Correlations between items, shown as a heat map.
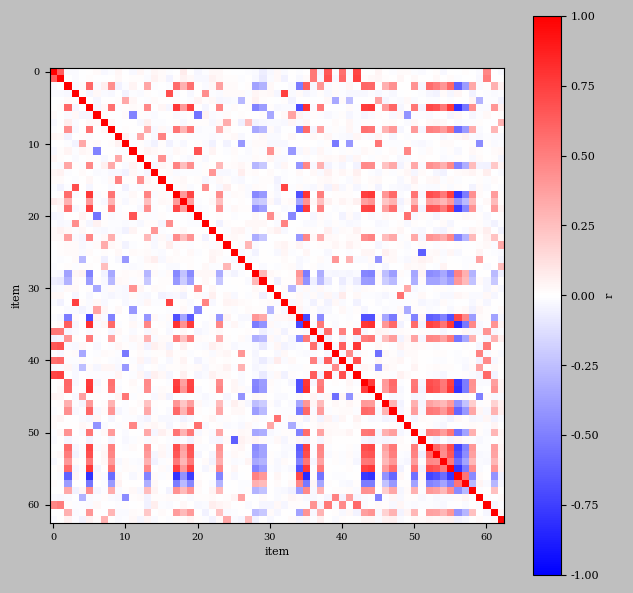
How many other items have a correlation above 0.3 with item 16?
3
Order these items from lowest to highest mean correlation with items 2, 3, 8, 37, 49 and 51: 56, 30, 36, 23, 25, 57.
56, 57, 25, 36, 30, 23
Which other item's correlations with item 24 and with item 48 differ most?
31
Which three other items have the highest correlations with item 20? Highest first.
11, 49, 30
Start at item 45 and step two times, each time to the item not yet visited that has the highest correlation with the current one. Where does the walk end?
4
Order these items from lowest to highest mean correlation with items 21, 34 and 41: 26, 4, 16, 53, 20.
53, 4, 20, 26, 16
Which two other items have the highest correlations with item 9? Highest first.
15, 12
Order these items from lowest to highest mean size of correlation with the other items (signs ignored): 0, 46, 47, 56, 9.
9, 0, 46, 47, 56
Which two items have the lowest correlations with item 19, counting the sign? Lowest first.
56, 34
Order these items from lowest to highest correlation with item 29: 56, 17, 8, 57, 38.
17, 8, 38, 57, 56
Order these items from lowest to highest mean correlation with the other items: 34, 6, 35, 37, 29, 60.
34, 29, 6, 60, 37, 35
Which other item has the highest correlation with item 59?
39
